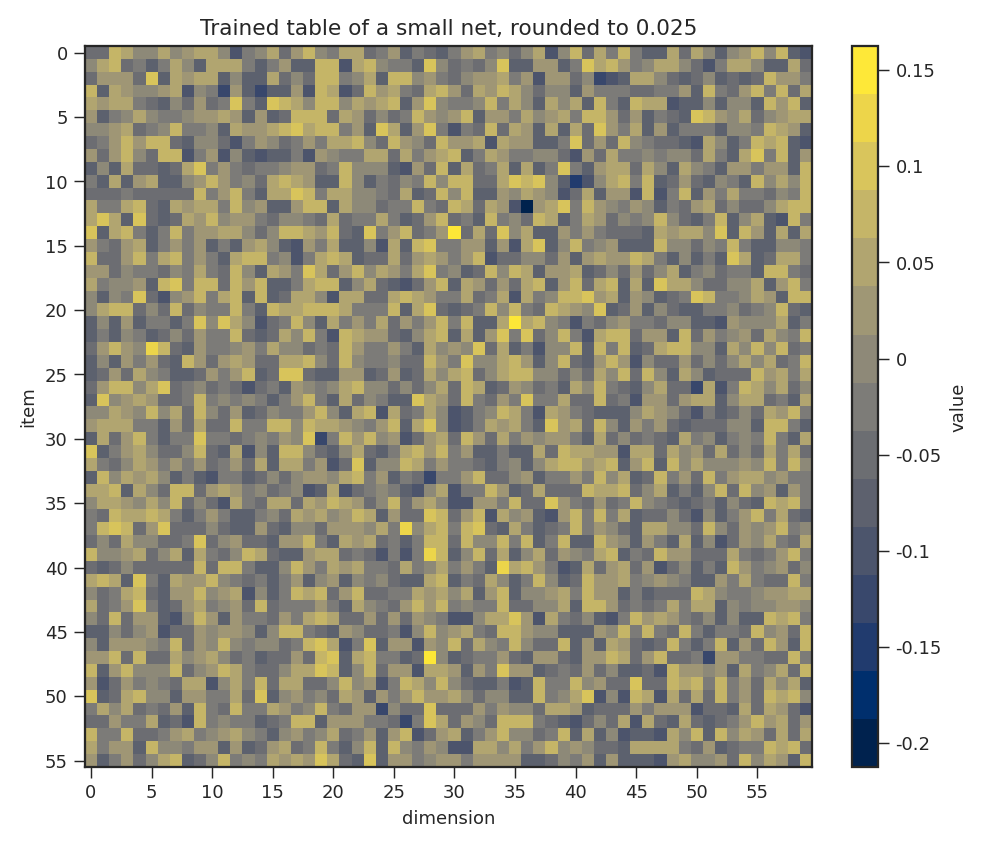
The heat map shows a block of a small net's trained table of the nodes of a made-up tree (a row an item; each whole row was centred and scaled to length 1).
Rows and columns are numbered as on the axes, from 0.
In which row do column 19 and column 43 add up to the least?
30
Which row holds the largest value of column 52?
14
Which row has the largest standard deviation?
10
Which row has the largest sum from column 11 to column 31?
4
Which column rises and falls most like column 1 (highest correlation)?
47
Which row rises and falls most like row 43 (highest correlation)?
42
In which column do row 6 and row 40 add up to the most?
17
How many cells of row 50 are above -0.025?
38
